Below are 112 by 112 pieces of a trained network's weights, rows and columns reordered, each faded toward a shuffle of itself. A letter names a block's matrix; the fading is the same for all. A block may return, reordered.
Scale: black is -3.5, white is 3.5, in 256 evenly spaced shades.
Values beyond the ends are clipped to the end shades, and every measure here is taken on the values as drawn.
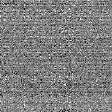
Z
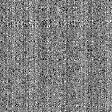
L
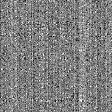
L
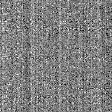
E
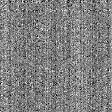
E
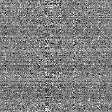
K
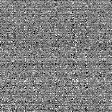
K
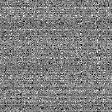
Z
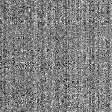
E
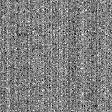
E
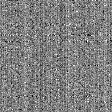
E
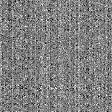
E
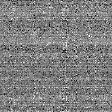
Z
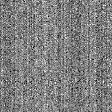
E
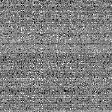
Z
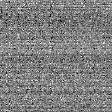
Z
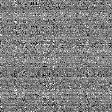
Z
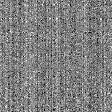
L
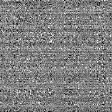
K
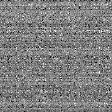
Z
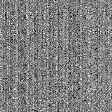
L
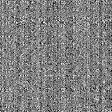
L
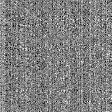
E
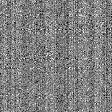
L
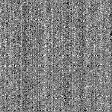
E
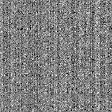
L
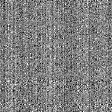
L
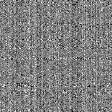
E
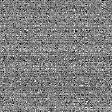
Z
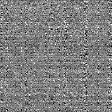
K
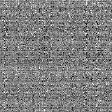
K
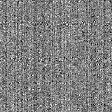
L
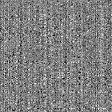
L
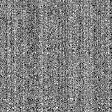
E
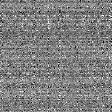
Z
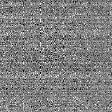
K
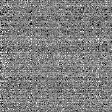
Z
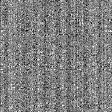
L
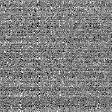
Z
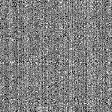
L
